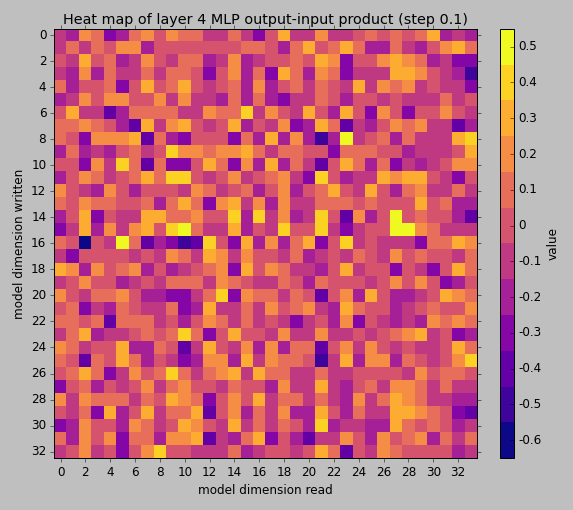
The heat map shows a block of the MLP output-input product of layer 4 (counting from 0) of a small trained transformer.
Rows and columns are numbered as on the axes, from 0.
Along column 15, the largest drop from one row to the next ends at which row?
7
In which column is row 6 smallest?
4
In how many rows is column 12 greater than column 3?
13
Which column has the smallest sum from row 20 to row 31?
22
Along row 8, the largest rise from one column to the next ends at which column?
23
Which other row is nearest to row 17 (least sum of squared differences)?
19
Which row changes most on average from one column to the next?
16
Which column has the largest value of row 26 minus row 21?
2
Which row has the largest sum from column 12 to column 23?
6
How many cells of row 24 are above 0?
13
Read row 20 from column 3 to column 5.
0.1 0.1 0.2
